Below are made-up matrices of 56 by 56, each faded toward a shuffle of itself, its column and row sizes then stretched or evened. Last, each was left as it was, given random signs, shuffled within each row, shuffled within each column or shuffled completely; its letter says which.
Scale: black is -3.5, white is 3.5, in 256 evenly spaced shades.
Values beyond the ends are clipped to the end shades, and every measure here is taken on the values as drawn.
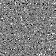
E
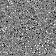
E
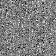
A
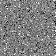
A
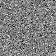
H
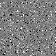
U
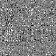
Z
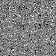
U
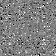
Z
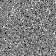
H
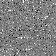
E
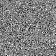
E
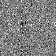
U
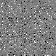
Z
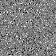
E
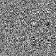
Z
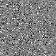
Z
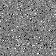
E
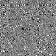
Z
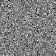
A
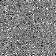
U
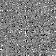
Z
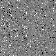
A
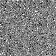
H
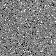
H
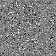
A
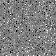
A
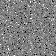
H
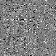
Z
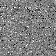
E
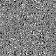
Z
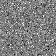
H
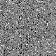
A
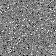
H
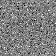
E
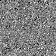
E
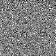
U
